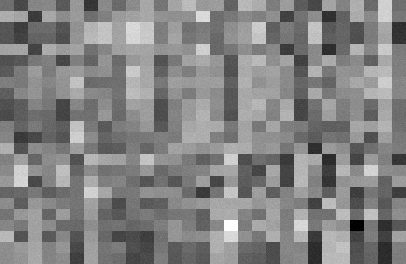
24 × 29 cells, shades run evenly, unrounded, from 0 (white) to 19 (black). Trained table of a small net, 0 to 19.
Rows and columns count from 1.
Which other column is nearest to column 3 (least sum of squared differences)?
16
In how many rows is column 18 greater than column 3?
8
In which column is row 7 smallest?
10
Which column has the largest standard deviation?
28
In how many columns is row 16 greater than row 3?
14
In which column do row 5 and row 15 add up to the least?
11
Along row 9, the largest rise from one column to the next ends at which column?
12
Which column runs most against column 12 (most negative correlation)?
21
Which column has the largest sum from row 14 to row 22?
26
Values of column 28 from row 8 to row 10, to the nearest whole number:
4 5 7
